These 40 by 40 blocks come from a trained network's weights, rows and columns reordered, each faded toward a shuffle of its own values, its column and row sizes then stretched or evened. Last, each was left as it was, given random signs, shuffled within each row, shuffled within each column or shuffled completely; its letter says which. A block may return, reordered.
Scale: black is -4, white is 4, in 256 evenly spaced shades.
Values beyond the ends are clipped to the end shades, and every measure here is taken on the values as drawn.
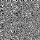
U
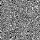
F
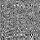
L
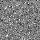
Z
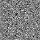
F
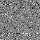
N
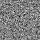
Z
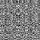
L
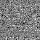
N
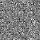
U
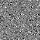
N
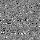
N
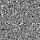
N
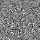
N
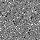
Z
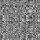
L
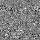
N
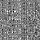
L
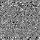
N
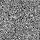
Z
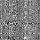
L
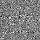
N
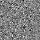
F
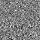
N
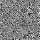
U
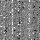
F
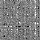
L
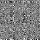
L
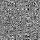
U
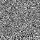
N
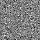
F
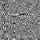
L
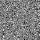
F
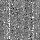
F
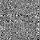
U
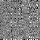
L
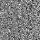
F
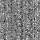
F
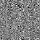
U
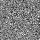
Z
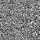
U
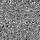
N
